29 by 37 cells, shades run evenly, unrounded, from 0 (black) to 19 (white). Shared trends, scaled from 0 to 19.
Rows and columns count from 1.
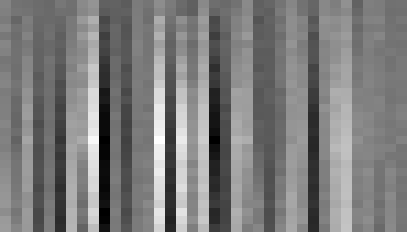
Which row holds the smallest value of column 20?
18
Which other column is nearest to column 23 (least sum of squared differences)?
28
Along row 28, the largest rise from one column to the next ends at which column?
17
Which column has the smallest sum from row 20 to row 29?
10
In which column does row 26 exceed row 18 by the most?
20
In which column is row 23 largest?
15
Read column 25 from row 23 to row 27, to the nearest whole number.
6 6 6 6 6
